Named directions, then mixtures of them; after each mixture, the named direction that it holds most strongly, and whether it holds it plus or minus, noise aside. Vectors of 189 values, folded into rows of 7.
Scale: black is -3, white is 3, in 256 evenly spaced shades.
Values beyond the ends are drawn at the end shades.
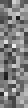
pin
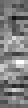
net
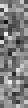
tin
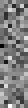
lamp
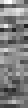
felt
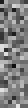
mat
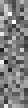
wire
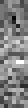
net, plus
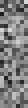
tin, minus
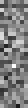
mat, minus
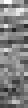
felt, plus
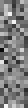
wire, plus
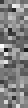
mat, plus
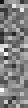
mat, plus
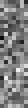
tin, plus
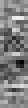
net, minus
